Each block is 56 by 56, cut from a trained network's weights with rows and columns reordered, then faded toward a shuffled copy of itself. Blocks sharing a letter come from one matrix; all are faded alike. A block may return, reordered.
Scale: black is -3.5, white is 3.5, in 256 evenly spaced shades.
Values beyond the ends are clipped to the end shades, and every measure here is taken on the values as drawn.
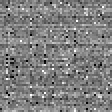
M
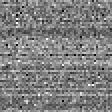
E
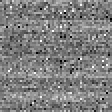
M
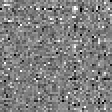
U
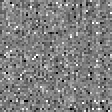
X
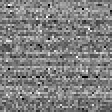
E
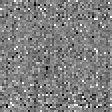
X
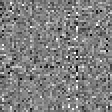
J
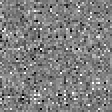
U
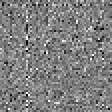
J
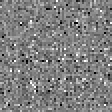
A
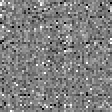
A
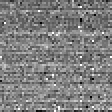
E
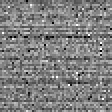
E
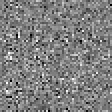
J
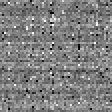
M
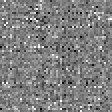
X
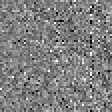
J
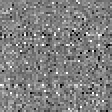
X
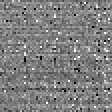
M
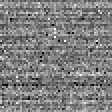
E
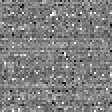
M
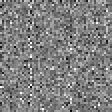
J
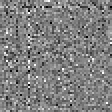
J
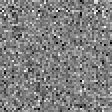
J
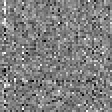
J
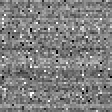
M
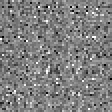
A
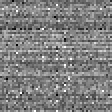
E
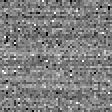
M
